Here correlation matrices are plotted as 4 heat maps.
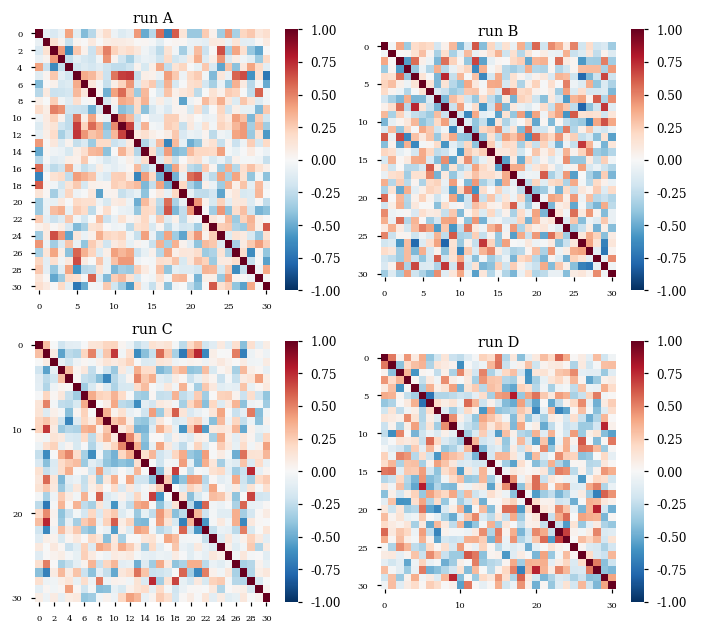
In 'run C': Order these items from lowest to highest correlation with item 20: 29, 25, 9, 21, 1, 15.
15, 25, 29, 9, 21, 1
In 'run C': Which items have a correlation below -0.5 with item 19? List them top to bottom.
1, 10, 21
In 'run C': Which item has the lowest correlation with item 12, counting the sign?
14
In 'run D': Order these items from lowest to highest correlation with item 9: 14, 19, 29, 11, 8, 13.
11, 19, 14, 13, 8, 29
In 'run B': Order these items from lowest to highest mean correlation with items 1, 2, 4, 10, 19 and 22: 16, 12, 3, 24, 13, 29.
13, 16, 3, 12, 24, 29
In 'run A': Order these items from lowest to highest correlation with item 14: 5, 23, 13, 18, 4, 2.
18, 13, 4, 2, 5, 23
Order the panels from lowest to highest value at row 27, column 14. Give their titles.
run D, run A, run C, run B
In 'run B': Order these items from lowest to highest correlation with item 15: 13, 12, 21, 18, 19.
18, 12, 13, 21, 19
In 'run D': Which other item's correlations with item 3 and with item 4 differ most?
2
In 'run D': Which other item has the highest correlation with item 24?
23
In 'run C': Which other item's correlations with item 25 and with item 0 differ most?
27
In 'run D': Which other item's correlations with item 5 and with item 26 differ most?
6
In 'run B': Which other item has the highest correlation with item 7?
28
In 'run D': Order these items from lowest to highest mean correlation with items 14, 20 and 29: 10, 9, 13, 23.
10, 23, 13, 9
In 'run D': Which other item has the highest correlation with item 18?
29
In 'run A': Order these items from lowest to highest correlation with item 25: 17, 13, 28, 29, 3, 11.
17, 3, 13, 11, 28, 29
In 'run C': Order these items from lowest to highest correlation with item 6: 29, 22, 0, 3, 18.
22, 29, 0, 3, 18
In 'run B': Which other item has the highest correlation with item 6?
16
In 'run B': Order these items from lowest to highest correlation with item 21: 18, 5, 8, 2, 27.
27, 18, 5, 8, 2
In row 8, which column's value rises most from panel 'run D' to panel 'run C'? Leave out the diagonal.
28
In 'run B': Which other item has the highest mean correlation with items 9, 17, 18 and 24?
12
